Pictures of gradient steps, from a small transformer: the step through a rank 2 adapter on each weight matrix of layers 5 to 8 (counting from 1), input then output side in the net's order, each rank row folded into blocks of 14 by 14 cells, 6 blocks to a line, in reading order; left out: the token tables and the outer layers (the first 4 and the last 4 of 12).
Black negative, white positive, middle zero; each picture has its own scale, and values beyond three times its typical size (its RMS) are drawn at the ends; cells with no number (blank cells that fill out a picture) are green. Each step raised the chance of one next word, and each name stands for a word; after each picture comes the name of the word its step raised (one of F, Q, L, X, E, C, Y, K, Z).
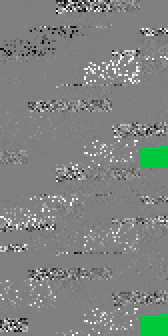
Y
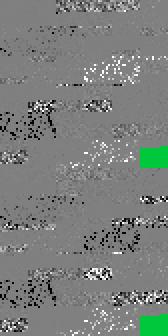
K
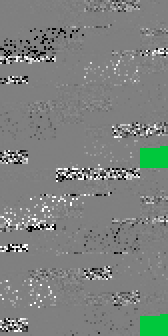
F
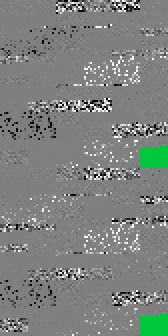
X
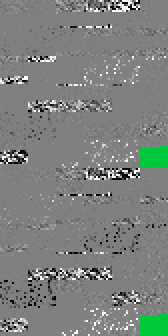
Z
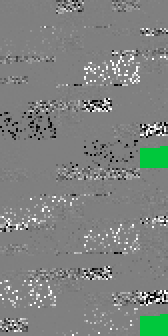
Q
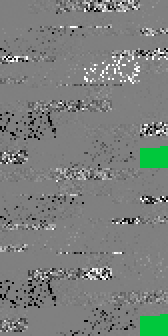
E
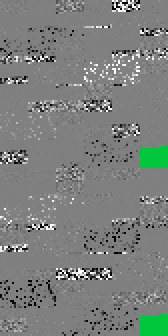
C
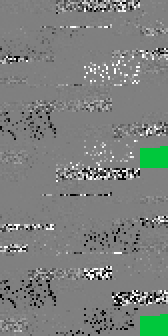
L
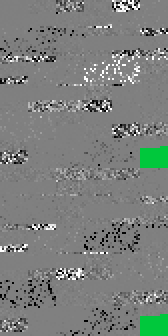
C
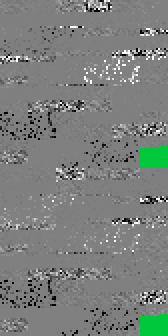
E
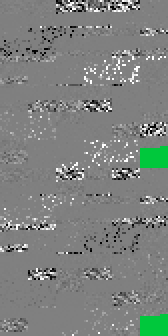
Y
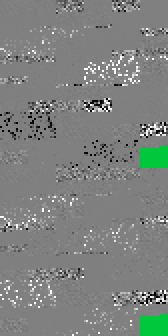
Q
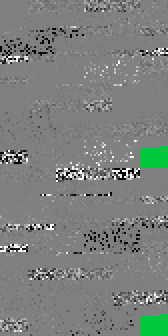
F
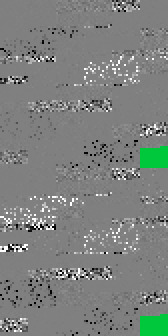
C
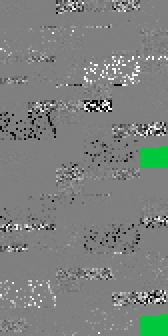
Q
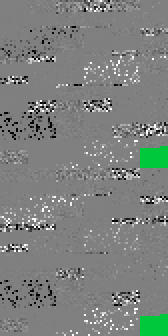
K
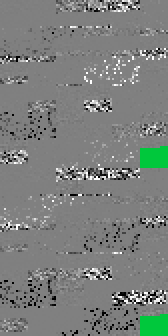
L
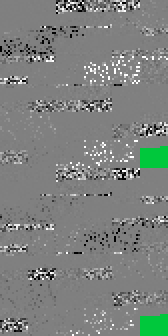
Y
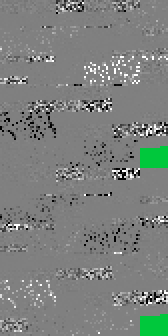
Q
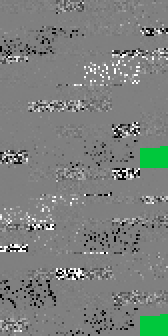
C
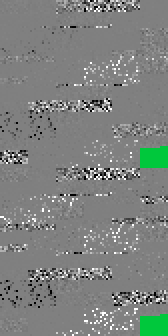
Z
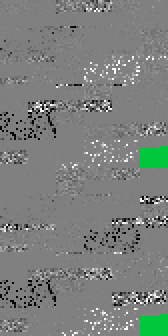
K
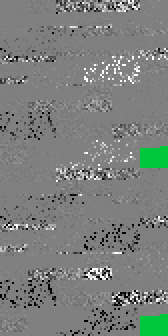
L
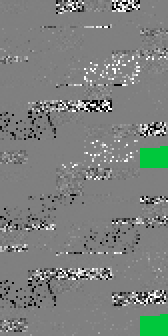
X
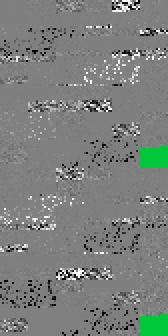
C
